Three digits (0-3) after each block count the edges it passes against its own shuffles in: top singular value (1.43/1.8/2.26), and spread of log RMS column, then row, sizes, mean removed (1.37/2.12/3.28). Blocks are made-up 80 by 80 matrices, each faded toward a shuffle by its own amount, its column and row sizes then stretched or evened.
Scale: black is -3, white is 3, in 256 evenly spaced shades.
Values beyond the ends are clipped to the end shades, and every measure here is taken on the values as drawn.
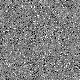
0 0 1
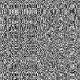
3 2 1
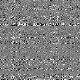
1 2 3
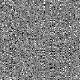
2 2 0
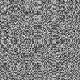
3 0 0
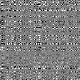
3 2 3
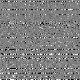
3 1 3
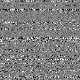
2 0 3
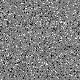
1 0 1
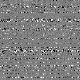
2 1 3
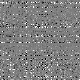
1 2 3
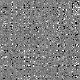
1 2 2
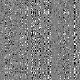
3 3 1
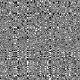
3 2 2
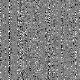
1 3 0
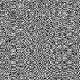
3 1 0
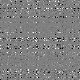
2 2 3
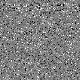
1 0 1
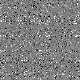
1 1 2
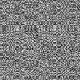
3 1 1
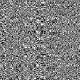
2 2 1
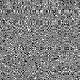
3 0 1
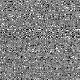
2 0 2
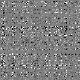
0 2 3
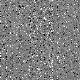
0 2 0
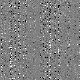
0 3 1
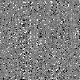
2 2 1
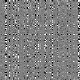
3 3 2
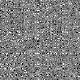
2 1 2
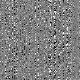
0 3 0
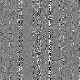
2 3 0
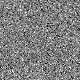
0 0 0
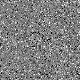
0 1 1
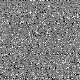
0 0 2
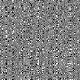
3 2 1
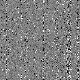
1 2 0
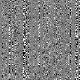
2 3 1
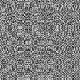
3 1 1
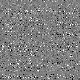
0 1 2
